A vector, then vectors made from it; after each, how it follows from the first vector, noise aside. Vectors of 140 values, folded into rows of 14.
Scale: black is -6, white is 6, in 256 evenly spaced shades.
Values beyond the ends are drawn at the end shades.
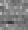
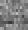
copied.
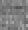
reversed, shrunk.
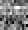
reversed, negated, scaled up.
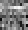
reversed, negated, scaled up.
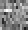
wrapped around, negated, scaled up.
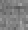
reversed, shrunk.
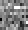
reversed, negated, scaled up.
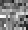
wrapped around, negated, scaled up.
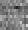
reversed.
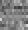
reversed.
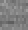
shrunk.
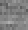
negated, shrunk.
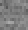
negated, shrunk.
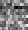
reversed, scaled up.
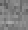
negated, shrunk.
